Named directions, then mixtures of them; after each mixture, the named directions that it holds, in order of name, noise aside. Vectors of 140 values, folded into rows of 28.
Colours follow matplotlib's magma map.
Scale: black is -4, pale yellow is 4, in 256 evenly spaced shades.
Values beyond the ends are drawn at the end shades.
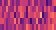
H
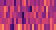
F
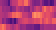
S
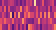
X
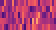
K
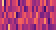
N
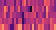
F.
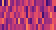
H, N.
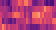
S.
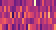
X.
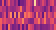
N, X.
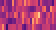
K, S.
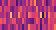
H, X.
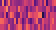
F, H, N.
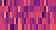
F, H, N.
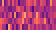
K, N, X.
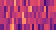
F.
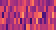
H, K.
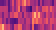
F, K, S.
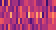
H, N, X.
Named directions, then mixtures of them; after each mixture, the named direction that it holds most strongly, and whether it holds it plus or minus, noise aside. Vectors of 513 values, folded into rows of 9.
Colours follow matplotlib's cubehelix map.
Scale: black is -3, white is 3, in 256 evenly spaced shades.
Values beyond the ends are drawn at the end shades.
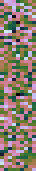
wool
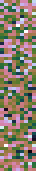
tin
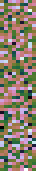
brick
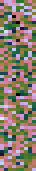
wool, plus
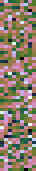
brick, minus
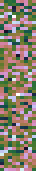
wool, minus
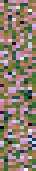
brick, plus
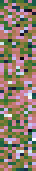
tin, minus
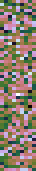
wool, minus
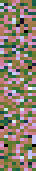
tin, minus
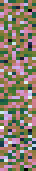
brick, minus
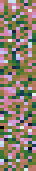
brick, plus
